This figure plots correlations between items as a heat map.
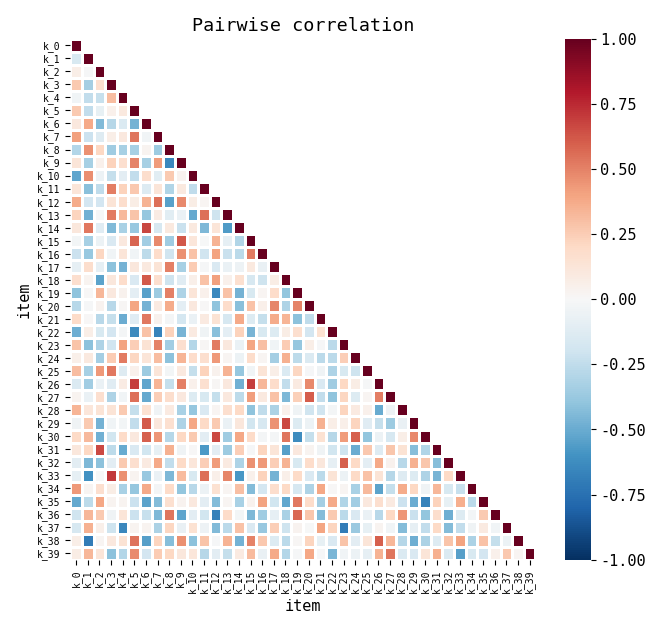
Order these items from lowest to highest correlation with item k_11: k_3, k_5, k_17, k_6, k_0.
k_6, k_17, k_0, k_5, k_3
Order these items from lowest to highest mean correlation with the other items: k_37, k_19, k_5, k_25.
k_37, k_19, k_25, k_5
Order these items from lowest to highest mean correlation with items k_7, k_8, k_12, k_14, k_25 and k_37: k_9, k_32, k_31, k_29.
k_32, k_9, k_29, k_31
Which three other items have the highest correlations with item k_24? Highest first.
k_30, k_4, k_12
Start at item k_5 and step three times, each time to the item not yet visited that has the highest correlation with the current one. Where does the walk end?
k_9
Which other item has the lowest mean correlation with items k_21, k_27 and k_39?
k_33
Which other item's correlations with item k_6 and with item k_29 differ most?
k_14
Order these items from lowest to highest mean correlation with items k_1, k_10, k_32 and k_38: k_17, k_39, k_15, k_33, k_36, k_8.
k_36, k_33, k_8, k_39, k_17, k_15
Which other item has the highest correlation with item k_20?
k_27
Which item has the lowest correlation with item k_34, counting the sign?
k_26
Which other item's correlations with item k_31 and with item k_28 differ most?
k_4
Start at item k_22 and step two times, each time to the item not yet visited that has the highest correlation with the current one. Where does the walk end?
k_19
